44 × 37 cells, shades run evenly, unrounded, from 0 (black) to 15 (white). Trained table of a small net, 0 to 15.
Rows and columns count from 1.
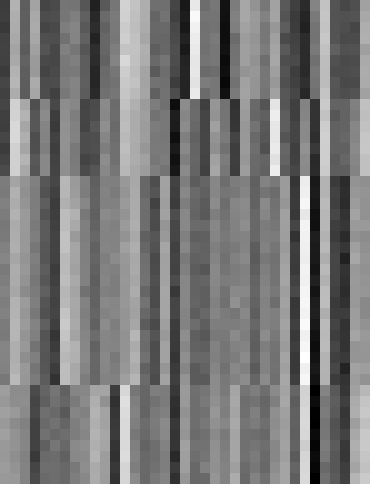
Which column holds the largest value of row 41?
13
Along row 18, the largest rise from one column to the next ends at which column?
31
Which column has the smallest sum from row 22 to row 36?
32
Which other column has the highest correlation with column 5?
22
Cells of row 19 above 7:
22
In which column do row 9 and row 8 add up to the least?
23
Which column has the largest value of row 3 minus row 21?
20
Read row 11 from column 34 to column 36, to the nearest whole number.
5 6 7
